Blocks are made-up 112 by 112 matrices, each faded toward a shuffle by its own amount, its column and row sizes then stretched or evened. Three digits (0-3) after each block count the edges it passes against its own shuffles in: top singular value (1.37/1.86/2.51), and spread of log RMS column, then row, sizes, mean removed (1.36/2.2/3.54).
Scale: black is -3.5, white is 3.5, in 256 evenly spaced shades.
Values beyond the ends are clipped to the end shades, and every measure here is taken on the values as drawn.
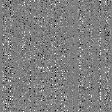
1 3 1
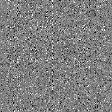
1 2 1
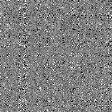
0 2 2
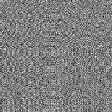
3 0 1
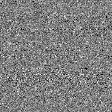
0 0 2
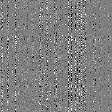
2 3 1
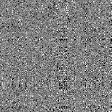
2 2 1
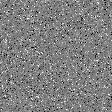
0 0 0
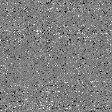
0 1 2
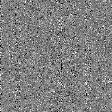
0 2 0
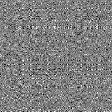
3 1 2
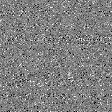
2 0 2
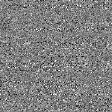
0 1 2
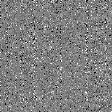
1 2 1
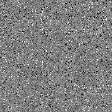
0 2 1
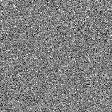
1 0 1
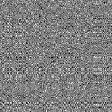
3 1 2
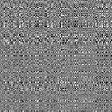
3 2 3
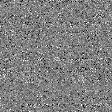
0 1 2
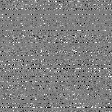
1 1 3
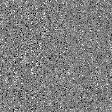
0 2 0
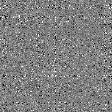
0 2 2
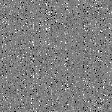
1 2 0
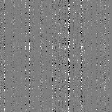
2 3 1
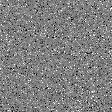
0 0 1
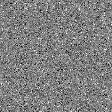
1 1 1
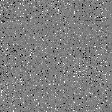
0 2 1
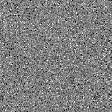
2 1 0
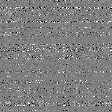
1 1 3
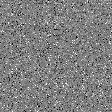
1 1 0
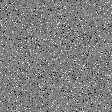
0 0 0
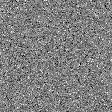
1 0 0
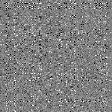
2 2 2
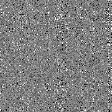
1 2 1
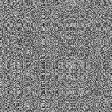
3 2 0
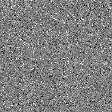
0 1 1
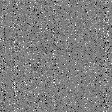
0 2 0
